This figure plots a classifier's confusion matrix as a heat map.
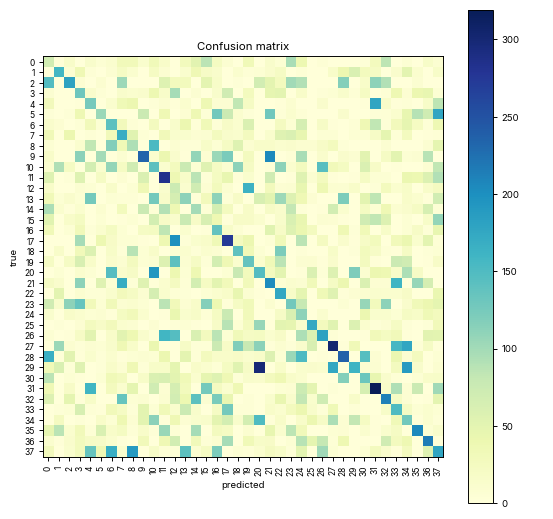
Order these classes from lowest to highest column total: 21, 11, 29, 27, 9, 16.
29, 9, 27, 21, 11, 16
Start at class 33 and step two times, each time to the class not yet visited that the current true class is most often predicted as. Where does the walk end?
12
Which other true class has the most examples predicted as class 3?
23
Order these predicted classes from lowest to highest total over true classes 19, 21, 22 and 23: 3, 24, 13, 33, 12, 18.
13, 18, 24, 12, 33, 3
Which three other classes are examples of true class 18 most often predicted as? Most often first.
22, 8, 4
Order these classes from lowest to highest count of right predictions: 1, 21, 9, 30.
30, 1, 21, 9
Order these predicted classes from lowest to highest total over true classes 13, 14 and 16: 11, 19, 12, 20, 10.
19, 20, 12, 10, 11
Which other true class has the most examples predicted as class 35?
21
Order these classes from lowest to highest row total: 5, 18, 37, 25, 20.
18, 25, 5, 20, 37
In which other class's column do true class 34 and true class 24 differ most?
20
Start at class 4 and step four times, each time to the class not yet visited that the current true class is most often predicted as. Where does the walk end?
8
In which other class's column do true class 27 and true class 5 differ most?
37
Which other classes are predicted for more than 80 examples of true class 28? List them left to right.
0, 23, 24, 30
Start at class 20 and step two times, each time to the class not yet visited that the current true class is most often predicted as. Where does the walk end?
26
